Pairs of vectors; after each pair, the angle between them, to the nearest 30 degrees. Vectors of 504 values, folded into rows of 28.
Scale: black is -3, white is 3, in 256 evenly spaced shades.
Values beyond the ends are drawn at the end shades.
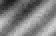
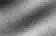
90 degrees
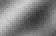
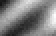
60 degrees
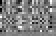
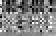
150 degrees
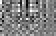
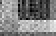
120 degrees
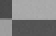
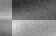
150 degrees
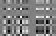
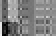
60 degrees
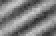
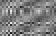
60 degrees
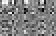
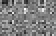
150 degrees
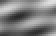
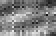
150 degrees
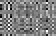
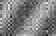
60 degrees
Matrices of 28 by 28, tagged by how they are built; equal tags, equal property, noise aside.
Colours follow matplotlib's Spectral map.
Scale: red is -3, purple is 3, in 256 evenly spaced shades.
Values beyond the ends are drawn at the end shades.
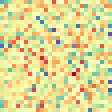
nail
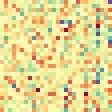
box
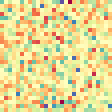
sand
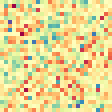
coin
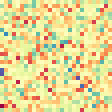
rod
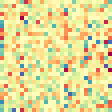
box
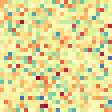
rod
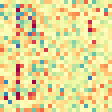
box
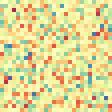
rod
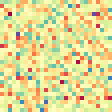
nail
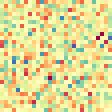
rod
